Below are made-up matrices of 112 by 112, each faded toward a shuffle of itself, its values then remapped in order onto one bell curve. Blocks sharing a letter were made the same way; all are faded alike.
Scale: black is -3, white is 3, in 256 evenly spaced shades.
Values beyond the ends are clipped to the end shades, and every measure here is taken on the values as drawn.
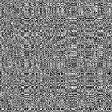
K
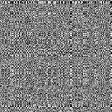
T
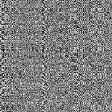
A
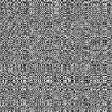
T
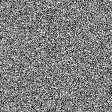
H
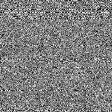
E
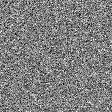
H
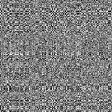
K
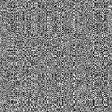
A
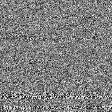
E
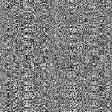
A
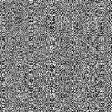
A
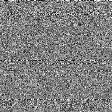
E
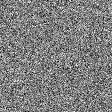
H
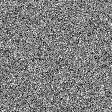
H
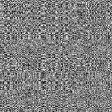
K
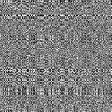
T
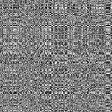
T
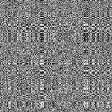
T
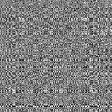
T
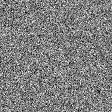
H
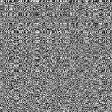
K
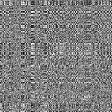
T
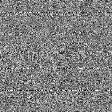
E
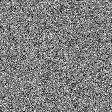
H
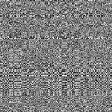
K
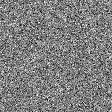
H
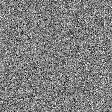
H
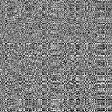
T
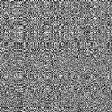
K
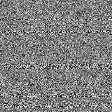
E
